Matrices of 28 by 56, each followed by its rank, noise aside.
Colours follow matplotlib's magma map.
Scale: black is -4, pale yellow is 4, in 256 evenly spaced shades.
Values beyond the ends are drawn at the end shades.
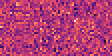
eight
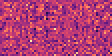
seven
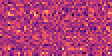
six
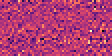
seven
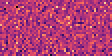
eight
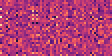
five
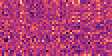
six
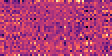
four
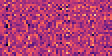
six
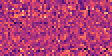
eight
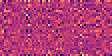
four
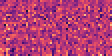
five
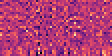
five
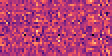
six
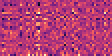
four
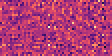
seven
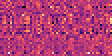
five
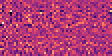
five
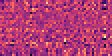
four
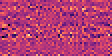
four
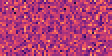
seven
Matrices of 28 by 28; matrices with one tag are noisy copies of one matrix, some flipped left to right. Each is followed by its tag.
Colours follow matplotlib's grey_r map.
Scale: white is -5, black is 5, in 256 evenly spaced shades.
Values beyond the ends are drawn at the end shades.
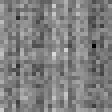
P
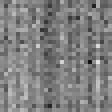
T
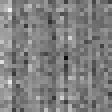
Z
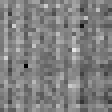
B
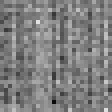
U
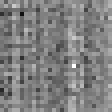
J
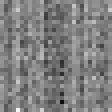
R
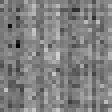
P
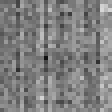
Z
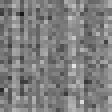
J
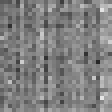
Z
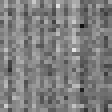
B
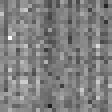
T
